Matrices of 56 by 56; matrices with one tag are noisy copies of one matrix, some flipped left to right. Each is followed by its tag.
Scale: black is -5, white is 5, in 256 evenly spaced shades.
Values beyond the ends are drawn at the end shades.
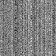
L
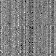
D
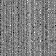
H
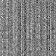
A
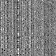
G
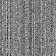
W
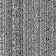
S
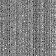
S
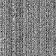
S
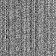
A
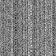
L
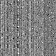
G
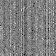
W
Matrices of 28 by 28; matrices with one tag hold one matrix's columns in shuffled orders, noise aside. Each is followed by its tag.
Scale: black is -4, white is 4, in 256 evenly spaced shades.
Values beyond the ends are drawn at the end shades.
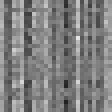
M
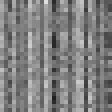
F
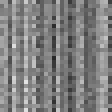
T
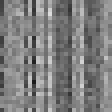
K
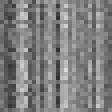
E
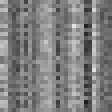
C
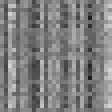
E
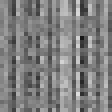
K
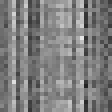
M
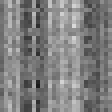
M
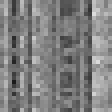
K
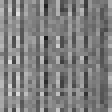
K
